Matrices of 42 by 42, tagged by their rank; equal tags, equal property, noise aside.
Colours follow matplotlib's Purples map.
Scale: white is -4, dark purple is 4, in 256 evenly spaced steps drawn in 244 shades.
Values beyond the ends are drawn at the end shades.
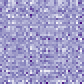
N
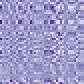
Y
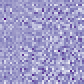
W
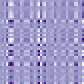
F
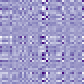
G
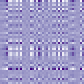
F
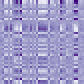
F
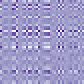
F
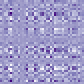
G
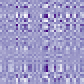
G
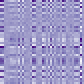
F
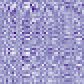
N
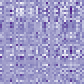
Y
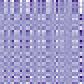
F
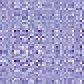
Y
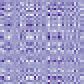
G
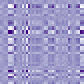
F
